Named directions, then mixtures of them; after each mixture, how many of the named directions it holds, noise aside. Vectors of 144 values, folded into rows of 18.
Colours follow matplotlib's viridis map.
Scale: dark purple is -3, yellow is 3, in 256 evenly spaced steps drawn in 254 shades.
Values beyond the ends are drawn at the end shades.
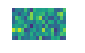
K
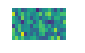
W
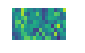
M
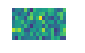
one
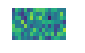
three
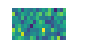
two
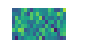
two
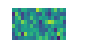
one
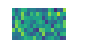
three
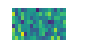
one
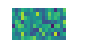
two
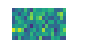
one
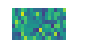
two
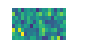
two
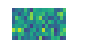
one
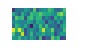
two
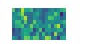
two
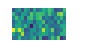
two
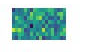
one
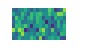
three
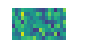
two
